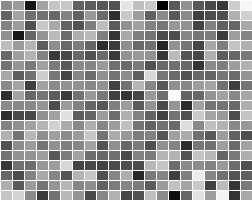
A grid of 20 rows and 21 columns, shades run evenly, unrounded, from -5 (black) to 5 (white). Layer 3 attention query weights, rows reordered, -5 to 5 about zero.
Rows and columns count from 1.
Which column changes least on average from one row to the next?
10
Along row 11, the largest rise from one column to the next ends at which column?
17
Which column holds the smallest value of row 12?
1
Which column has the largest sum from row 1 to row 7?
21
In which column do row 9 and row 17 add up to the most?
6
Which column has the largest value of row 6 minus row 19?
18
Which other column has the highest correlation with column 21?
20
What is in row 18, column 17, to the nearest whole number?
4
